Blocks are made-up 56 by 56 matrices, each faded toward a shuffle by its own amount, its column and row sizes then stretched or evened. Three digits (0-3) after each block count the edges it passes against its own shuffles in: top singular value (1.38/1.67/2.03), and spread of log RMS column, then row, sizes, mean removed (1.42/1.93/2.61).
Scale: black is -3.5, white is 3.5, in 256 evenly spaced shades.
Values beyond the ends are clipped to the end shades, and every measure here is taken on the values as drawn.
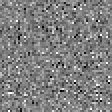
1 2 1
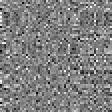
3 2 0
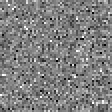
2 0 0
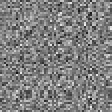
3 2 0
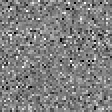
1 1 1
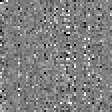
2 3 1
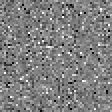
1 1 0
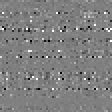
1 0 3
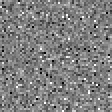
0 0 0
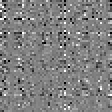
3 3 2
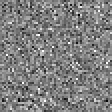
1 1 1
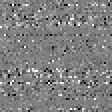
0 0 3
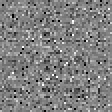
2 1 0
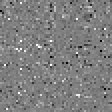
1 1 1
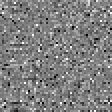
2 0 0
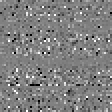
0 1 3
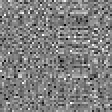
3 0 1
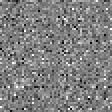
2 1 2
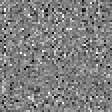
2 1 1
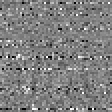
1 0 3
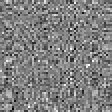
3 1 1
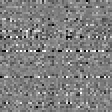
2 1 3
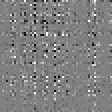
2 3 3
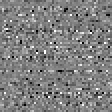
0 0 3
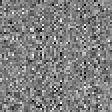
2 2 1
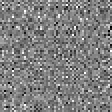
3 1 0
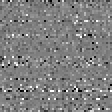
1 0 3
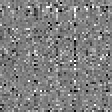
2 2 2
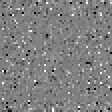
0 1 1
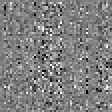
0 3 2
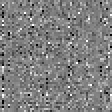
2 2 0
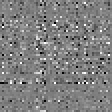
0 2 3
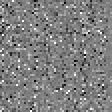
0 2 0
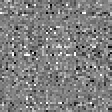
2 1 2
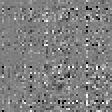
1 3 3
